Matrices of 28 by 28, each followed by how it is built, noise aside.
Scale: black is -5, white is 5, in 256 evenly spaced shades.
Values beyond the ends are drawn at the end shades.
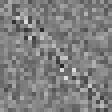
banded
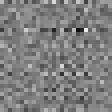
low rank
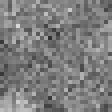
smooth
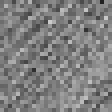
Hankel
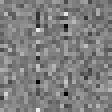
uneven columns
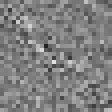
banded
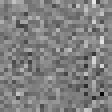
uneven columns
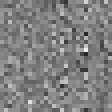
uneven columns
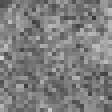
smooth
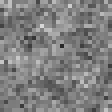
smooth
